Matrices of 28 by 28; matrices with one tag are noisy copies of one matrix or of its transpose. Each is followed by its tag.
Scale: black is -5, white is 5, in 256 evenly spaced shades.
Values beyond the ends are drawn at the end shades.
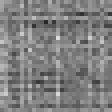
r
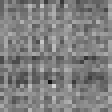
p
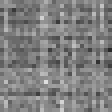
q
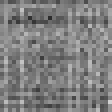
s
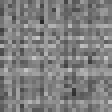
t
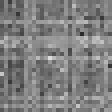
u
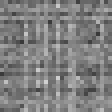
t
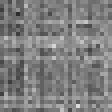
u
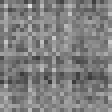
p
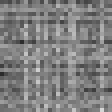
t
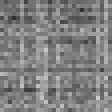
u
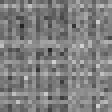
q
